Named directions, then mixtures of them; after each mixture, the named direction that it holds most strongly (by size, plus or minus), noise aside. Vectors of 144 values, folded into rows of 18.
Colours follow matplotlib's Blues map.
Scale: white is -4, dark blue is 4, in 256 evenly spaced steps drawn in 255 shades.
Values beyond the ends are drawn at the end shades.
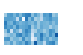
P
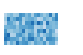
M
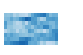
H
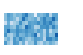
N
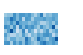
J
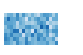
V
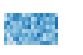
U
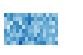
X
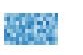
M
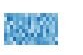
X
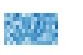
U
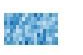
N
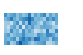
X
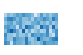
J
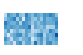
P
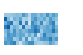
X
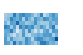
J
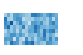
X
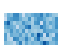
U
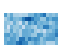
H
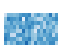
M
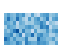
V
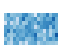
N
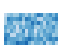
M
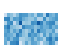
X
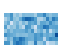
H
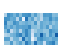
P
